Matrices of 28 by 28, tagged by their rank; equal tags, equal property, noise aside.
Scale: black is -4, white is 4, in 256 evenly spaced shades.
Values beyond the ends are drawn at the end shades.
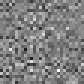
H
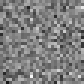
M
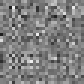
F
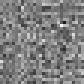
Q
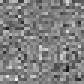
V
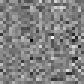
Q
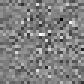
V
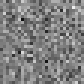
M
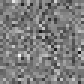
M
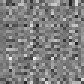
F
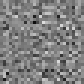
F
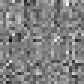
Q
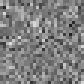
M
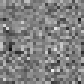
V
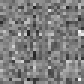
Q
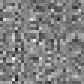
H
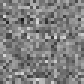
V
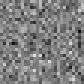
H
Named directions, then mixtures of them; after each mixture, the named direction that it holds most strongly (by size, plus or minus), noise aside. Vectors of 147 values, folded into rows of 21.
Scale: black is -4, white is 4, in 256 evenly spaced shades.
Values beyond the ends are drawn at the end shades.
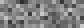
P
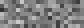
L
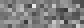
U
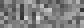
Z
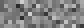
P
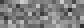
P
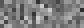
Z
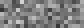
L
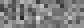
Z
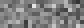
U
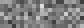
P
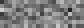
L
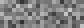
P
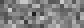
P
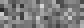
Z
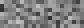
L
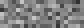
L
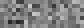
L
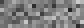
U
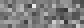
U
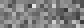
U
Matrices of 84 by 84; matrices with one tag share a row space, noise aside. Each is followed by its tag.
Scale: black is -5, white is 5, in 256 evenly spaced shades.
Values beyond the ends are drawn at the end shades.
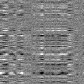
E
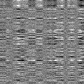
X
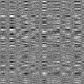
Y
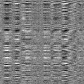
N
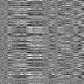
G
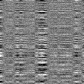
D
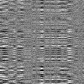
E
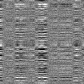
D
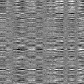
X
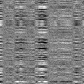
D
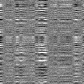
D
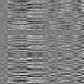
G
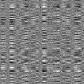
Y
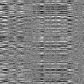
E
